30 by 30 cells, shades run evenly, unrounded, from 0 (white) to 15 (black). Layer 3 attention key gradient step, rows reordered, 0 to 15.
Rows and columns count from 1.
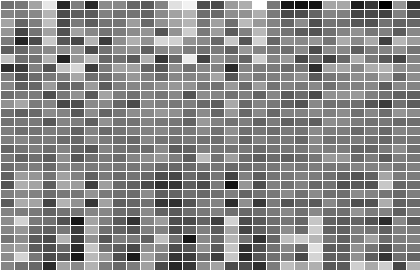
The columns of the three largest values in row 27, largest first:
14, 19, 6
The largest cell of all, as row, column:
1, 28
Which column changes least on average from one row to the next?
20
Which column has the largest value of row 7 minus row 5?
12
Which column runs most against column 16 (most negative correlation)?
17
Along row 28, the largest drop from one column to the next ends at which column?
7
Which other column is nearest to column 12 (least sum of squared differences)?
29
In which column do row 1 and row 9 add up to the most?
23
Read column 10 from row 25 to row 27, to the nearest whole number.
12 10 8
